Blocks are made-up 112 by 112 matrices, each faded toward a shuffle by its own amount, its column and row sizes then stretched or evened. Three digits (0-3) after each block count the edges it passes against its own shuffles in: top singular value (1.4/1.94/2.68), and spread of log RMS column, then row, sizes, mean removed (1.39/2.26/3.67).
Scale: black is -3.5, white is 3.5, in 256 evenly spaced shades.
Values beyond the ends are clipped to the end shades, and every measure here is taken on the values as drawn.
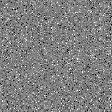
2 1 0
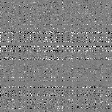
2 2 3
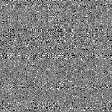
2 1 2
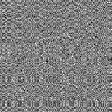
3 1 1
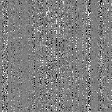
1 3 1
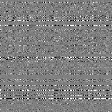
3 1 3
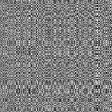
3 3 1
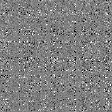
1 2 2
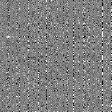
2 3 1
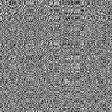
3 1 2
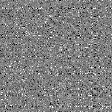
2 1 2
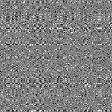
3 1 2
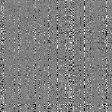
2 3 2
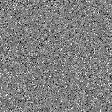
1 0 0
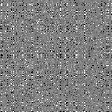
3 2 2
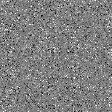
1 1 1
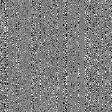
1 3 0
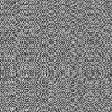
3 2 0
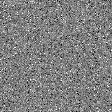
1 1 0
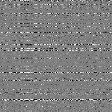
3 1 3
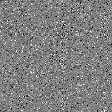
2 1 0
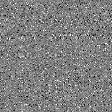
2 0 1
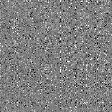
2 2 1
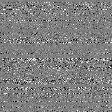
1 0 3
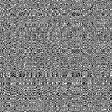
3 1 2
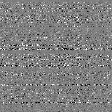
0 1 3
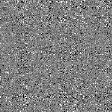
1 2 2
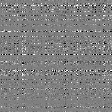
2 2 3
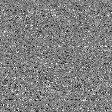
0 0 2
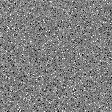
1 0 0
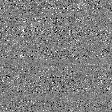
0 0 2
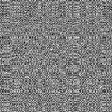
3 1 2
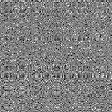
3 0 1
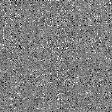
0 2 2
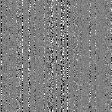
2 3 0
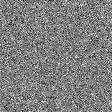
0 0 0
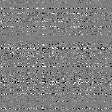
2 2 3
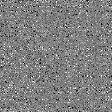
1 1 2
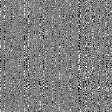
2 3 1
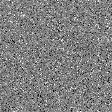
0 1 0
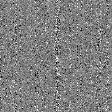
0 2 0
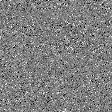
0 0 1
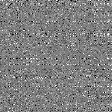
2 1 2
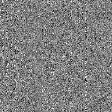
1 2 0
